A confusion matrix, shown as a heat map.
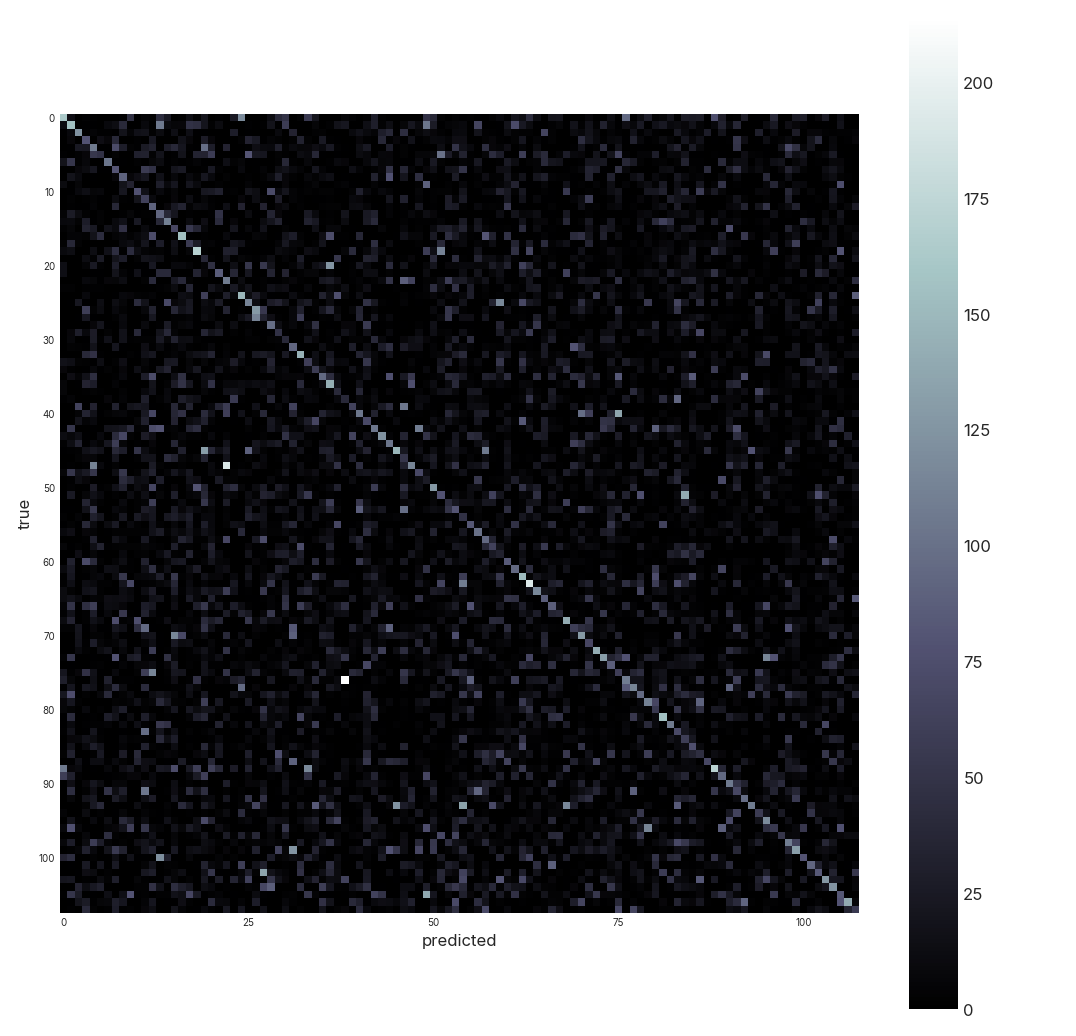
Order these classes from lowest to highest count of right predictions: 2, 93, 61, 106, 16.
61, 93, 2, 106, 16
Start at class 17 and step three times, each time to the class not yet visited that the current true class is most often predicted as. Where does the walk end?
69
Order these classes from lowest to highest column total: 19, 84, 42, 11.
42, 84, 11, 19
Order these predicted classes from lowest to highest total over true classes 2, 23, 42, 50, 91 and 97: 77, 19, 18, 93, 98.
93, 98, 19, 18, 77
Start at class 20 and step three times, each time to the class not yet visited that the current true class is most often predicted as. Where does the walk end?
22
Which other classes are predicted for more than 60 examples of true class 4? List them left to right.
7, 19, 98
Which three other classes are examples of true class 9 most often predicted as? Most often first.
49, 105, 89
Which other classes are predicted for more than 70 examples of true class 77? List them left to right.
24, 76, 90
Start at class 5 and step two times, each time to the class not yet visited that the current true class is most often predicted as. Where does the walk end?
84
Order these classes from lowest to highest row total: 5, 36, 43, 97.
97, 36, 43, 5
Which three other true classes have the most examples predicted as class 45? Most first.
93, 99, 87
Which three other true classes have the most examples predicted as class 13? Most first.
100, 1, 42
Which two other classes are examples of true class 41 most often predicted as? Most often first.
62, 34
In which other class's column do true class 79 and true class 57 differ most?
86
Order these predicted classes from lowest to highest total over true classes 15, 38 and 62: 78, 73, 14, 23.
14, 73, 78, 23
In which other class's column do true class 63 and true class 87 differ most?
54
